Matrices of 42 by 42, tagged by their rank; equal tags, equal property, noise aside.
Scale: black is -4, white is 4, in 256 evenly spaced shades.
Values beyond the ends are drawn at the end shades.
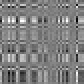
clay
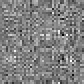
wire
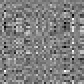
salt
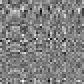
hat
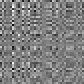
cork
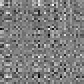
hat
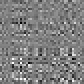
salt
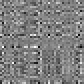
salt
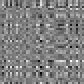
cork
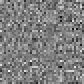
wire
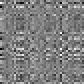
cork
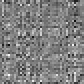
hat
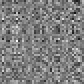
hat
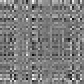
cork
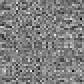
wire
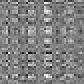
cork
